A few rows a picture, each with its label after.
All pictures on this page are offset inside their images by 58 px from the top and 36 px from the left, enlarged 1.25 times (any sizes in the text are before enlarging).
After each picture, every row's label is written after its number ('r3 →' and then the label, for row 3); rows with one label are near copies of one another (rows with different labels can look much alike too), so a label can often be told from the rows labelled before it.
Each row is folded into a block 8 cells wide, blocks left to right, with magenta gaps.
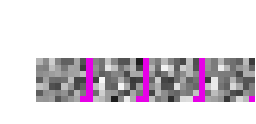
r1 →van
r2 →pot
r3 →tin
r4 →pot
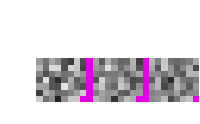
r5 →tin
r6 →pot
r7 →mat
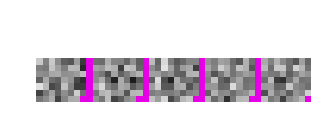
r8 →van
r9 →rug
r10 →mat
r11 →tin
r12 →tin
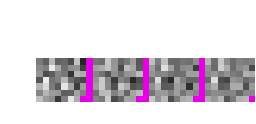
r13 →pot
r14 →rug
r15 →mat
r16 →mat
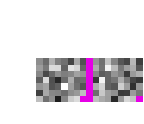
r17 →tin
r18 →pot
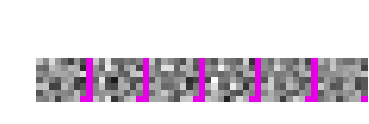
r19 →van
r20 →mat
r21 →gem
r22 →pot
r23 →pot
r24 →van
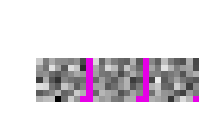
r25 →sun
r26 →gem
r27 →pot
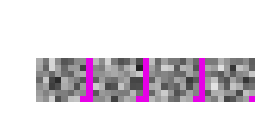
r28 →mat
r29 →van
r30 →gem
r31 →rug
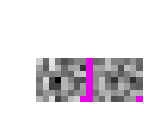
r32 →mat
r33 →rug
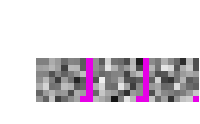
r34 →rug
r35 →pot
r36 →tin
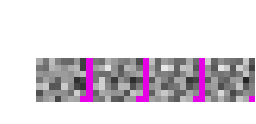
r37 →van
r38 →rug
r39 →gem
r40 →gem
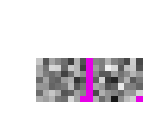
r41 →gem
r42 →tin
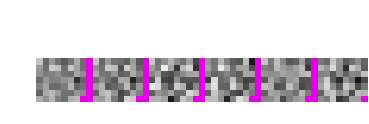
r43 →gem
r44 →gem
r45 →sun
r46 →pot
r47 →van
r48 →rug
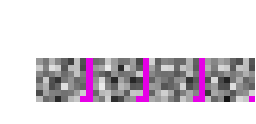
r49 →tin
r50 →rug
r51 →gem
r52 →tin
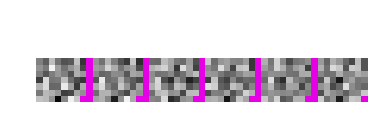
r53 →pot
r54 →pot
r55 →rug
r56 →sun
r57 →mat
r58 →tin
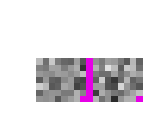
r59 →van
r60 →tin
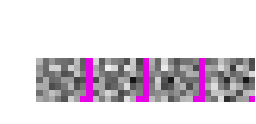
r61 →gem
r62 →gem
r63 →mat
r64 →rug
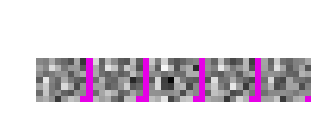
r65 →pot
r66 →gem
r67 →mat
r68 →pot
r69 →mat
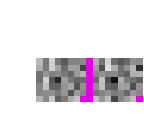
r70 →mat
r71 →mat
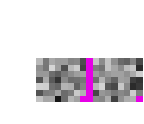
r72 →sun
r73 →van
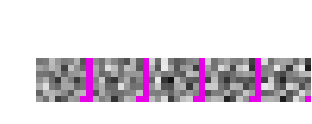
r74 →rug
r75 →tin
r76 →mat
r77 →sun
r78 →sun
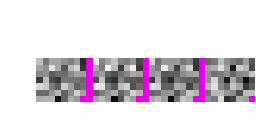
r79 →sun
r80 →sun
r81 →sun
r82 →rug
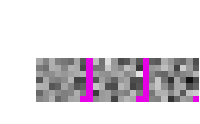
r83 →van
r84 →van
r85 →rug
